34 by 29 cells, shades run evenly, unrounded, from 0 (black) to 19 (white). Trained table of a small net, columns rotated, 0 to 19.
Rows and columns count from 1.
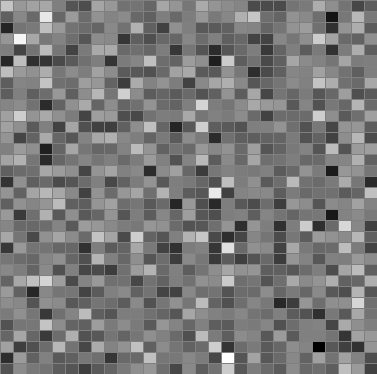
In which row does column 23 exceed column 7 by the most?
23
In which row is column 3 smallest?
27
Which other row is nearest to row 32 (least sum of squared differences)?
18
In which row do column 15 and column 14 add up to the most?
7
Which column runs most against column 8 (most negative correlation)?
12
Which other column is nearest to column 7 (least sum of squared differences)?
22
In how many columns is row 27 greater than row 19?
13
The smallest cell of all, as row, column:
32, 25
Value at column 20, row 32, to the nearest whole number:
9
